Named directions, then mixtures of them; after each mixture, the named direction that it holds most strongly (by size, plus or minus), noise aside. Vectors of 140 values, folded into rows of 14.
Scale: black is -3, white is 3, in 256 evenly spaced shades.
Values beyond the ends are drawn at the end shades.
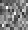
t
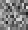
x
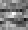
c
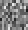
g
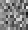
x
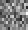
x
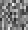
g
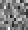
x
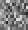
x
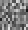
g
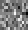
x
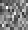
t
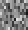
x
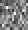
t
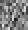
t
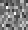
t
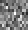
t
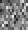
t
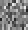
g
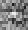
c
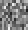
g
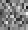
x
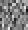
g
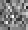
x
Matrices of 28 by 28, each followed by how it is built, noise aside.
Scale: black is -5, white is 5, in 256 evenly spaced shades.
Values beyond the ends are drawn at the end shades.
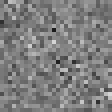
block diagonal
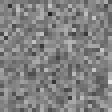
noise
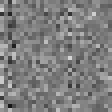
uneven columns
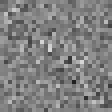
block diagonal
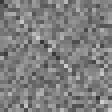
diagonal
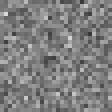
noise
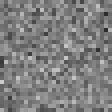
noise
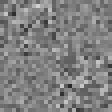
block diagonal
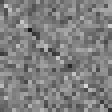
diagonal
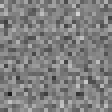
repeating columns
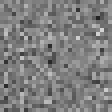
uneven columns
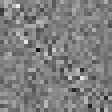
banded
